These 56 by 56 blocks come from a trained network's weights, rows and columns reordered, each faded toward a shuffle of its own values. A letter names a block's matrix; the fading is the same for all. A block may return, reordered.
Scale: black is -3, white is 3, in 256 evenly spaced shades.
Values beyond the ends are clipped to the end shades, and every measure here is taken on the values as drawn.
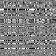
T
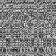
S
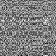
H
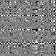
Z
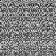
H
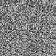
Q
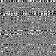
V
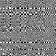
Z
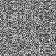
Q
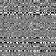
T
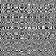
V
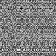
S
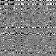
Z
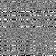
T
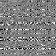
V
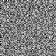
Q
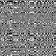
V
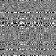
T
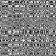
V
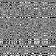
T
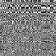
T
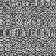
H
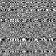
Z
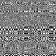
T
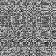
H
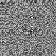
Q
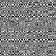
T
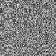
Q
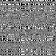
V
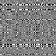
Z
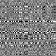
T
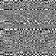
T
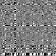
Z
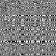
T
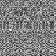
H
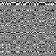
T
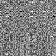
Q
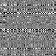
T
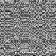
H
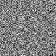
Q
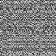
S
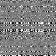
V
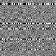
Z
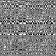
T
